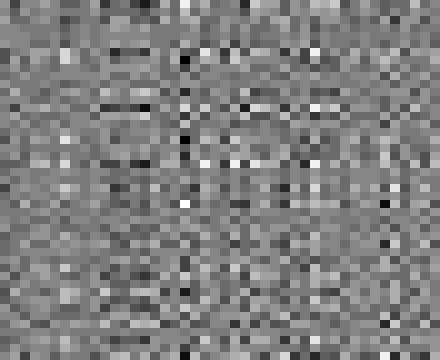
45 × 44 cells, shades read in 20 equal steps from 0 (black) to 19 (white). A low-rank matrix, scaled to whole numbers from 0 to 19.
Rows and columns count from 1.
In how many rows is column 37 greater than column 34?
13
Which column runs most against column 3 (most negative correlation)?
39
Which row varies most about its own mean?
21
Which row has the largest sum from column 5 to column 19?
41
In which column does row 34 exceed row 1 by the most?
7
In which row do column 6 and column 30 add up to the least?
45
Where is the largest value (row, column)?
26, 19
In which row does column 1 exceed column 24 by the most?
6
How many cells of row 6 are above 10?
10
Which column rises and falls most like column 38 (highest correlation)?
40
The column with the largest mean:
32
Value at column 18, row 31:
7
